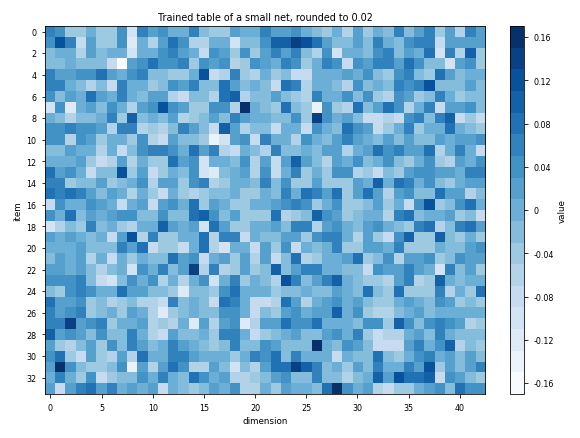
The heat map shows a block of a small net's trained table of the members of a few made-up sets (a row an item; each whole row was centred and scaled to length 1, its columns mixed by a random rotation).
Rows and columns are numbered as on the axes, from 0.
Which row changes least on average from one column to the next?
26
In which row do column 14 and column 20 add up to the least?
27
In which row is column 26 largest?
29
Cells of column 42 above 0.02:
7
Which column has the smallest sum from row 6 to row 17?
20
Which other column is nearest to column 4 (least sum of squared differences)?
31
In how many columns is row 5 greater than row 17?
19
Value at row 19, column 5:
0
